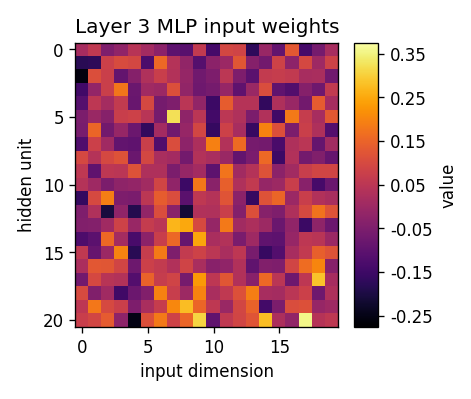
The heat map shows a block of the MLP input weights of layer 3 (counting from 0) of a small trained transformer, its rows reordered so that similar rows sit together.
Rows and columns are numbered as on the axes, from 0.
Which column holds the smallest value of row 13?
17
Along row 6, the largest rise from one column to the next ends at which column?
14
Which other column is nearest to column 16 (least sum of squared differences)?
12
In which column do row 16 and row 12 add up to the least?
4
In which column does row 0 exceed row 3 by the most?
16
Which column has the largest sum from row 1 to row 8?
7
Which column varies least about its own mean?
11
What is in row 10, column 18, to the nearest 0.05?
-0.15
